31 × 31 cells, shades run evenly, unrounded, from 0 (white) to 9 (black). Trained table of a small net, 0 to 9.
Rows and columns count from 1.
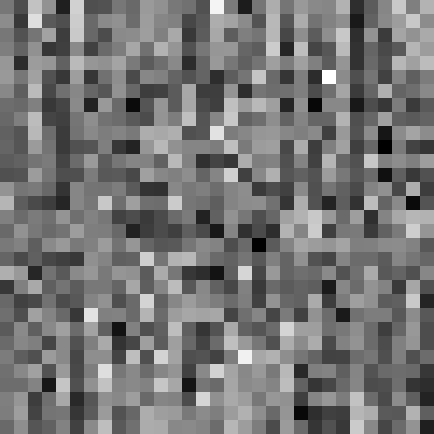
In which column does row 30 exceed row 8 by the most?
22
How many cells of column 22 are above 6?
4
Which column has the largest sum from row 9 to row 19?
5
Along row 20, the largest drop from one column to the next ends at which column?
18
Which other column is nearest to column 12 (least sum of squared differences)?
20
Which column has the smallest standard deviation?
1
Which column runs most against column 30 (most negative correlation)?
19
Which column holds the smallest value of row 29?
15
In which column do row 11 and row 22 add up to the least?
11
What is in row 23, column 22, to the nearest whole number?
7
